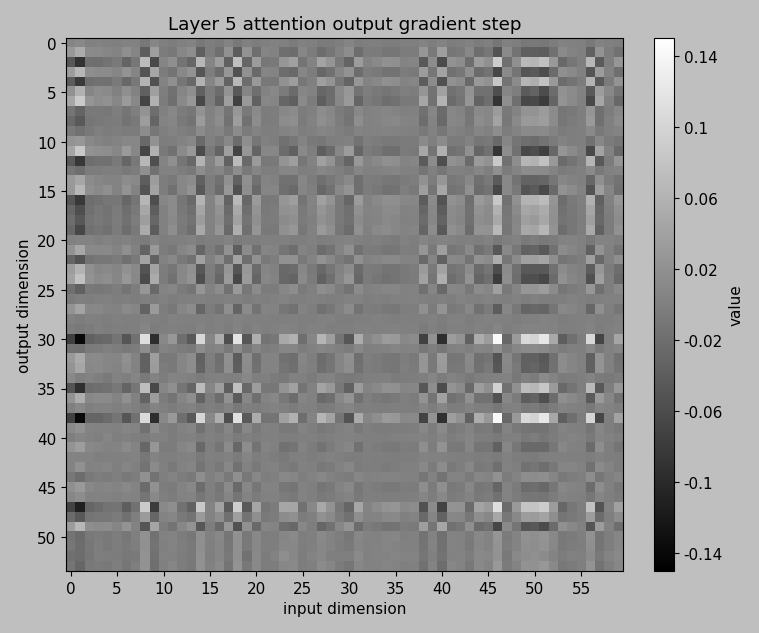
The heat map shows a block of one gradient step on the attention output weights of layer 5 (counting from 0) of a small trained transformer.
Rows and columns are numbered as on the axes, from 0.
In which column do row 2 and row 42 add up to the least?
1
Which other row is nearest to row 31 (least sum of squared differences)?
13
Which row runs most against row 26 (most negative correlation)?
34
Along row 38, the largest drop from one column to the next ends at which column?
9
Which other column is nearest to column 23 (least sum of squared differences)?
59
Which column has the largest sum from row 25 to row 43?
46
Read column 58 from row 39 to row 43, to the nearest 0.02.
0 0 0 0 0
